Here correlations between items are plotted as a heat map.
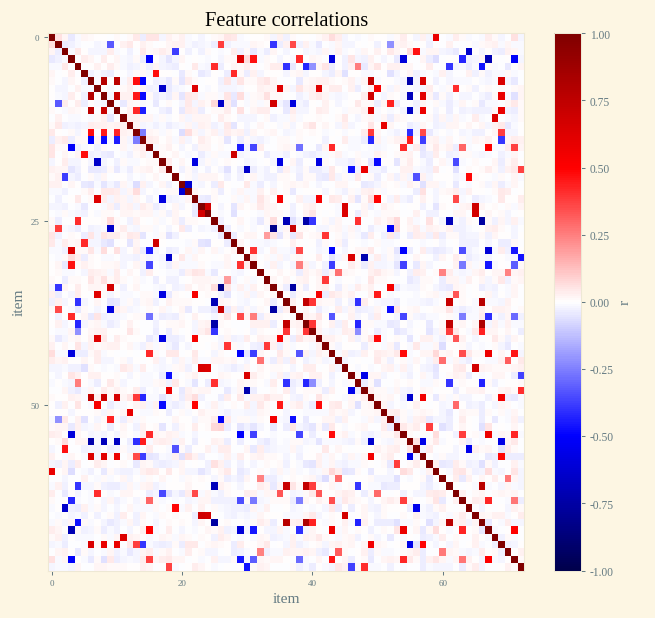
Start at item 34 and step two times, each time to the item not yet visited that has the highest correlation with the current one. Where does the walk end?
52
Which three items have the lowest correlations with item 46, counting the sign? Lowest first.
48, 18, 72
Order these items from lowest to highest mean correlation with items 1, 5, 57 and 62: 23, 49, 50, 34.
34, 23, 50, 49
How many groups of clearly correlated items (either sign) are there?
16
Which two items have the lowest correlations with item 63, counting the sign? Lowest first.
3, 29
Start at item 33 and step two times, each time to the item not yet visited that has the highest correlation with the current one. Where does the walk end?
27
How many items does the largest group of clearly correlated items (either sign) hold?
10
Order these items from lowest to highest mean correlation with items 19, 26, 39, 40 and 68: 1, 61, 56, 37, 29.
56, 29, 1, 37, 61
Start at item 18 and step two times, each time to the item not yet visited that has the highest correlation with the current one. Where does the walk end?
72
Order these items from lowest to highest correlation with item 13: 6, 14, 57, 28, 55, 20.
55, 14, 20, 28, 57, 6
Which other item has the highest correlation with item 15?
67
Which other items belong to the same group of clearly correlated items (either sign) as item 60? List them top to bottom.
32, 44, 70
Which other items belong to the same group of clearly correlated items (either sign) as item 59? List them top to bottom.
0
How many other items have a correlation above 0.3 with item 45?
3
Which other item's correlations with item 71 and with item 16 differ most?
28
